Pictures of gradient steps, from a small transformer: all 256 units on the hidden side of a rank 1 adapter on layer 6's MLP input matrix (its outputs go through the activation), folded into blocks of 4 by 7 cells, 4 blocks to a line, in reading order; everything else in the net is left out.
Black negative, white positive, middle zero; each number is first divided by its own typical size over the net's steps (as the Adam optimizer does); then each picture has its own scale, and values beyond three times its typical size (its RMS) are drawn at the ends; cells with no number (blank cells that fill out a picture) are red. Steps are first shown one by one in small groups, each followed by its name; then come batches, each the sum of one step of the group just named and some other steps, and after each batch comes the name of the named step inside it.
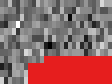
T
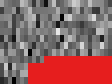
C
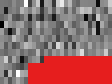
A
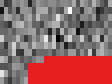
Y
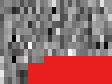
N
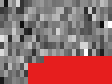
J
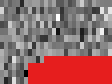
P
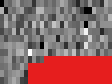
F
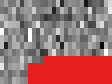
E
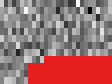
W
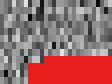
A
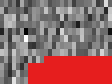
F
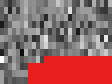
Y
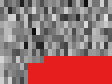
N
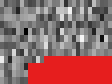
Y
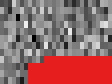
F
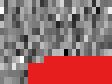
P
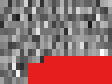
A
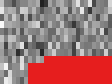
W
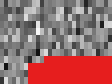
J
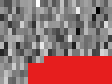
Y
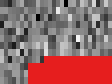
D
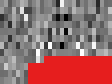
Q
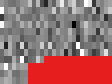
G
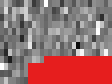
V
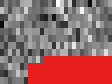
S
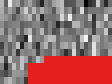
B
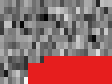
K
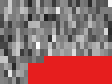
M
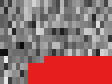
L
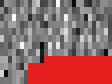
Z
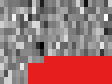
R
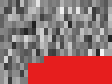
L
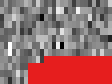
S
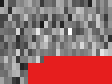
S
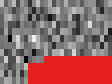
M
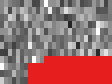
V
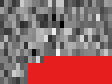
S
